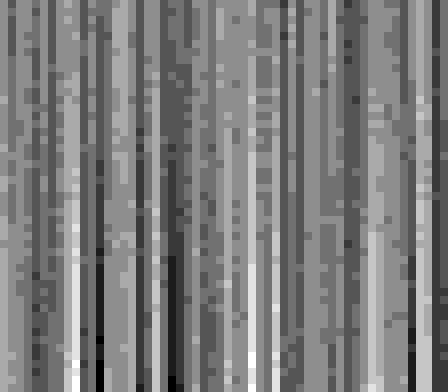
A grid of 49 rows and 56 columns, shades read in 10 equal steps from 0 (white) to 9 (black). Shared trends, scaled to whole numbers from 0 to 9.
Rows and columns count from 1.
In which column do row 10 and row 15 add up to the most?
55
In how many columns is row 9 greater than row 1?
5
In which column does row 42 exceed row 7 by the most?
52
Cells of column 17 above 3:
29
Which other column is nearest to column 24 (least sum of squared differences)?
21
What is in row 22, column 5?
6
